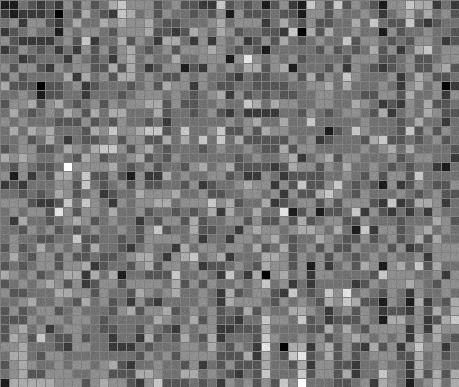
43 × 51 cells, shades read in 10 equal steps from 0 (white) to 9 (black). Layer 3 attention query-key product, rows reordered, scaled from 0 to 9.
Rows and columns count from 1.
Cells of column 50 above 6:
8
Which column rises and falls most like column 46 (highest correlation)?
25
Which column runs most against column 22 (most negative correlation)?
40
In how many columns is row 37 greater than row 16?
19
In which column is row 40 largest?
29
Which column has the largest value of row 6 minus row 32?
30
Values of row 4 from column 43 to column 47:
8 4 6 5 5
